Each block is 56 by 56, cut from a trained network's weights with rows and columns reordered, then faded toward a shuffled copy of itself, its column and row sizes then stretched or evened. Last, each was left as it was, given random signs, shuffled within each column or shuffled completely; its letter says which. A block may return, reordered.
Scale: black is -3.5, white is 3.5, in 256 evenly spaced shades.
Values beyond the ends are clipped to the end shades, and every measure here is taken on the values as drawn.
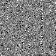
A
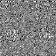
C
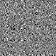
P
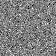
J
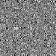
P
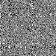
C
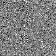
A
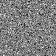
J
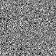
C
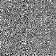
C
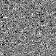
C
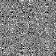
P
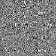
P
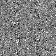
A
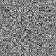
P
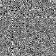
C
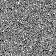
J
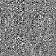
P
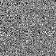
C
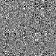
P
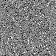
J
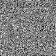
C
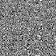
P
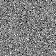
J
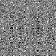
P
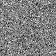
J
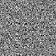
P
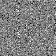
A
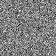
J
